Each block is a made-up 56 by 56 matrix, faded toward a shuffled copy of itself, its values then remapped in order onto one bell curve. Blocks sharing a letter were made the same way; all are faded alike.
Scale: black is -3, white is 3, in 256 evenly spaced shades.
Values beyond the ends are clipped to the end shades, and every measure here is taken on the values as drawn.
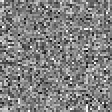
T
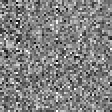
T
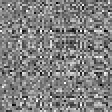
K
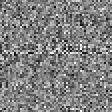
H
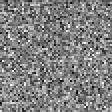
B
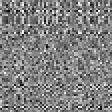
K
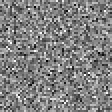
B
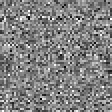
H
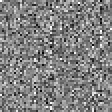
T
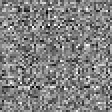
H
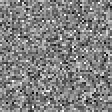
B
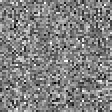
T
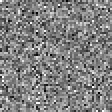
T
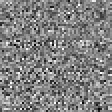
H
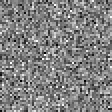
B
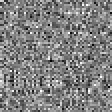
H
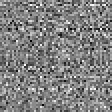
H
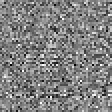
H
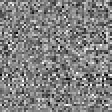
H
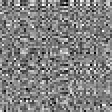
K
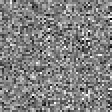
T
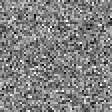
B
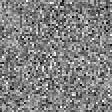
B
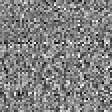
H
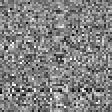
H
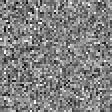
T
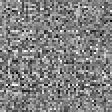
H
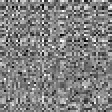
K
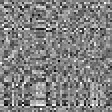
K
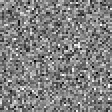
B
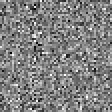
T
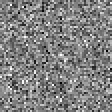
T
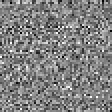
H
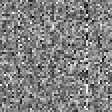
T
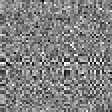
K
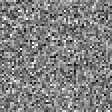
T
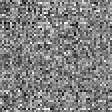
H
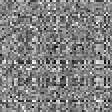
K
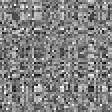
K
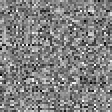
H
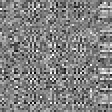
K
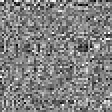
H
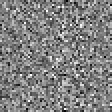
T
